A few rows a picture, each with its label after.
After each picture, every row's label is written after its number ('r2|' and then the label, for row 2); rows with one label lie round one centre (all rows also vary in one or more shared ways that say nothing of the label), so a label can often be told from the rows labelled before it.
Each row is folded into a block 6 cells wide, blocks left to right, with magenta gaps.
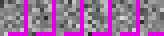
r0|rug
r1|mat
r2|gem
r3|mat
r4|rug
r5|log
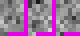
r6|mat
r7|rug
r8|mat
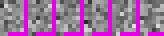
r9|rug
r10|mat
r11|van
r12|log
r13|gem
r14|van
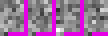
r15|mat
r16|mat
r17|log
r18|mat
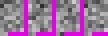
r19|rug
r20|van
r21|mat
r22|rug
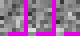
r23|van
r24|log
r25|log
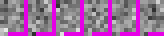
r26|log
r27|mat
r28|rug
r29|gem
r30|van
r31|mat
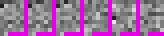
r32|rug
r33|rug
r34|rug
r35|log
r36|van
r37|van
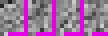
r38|rug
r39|van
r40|gem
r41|van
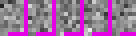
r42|rug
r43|van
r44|gem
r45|log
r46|van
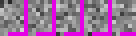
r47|rug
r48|gem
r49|van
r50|mat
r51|van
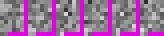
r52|van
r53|log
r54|gem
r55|log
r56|gem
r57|log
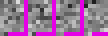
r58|mat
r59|mat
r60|van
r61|rug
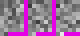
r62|mat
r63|rug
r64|rug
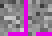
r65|rug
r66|van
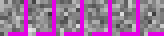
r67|van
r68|log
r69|gem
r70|mat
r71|gem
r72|gem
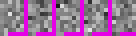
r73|gem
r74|van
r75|rug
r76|log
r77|van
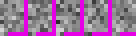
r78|log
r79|van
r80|log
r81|mat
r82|mat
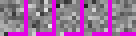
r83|mat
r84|gem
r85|rug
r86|rug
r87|van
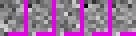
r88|mat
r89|rug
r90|gem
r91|rug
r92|rug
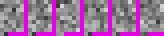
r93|mat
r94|mat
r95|rug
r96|mat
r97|mat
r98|mat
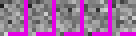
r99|rug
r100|rug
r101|mat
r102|mat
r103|rug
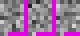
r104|van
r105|rug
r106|van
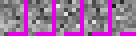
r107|mat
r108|mat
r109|gem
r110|mat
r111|rug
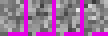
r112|mat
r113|van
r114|van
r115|rug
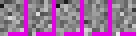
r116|rug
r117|gem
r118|rug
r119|log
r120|gem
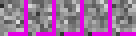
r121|rug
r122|van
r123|mat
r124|mat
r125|mat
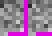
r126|rug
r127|rug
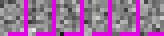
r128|rug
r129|log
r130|mat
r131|log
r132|mat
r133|van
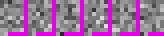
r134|rug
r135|gem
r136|mat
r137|gem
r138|log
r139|van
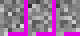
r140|gem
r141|rug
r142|rug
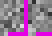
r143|gem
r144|log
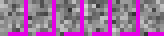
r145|van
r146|van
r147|mat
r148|van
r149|log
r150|mat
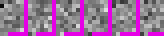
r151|rug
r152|van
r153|gem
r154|mat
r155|rug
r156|van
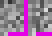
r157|rug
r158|gem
